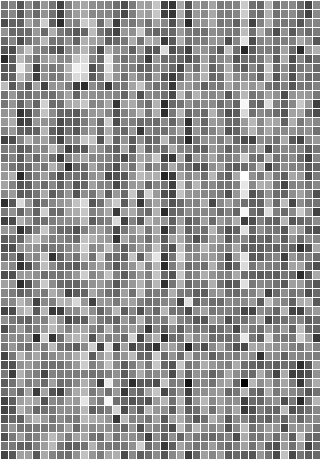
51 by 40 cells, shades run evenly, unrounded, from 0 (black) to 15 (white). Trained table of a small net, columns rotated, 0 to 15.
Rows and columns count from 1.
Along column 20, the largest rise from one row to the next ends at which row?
40
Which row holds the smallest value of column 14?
10
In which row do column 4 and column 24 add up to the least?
14
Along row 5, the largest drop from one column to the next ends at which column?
32
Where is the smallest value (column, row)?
31, 43
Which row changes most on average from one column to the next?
38
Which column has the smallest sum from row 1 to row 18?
22
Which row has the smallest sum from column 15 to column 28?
39
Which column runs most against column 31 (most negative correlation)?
21
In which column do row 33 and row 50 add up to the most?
18
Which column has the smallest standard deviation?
28
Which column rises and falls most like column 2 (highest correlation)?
37
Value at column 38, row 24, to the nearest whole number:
12
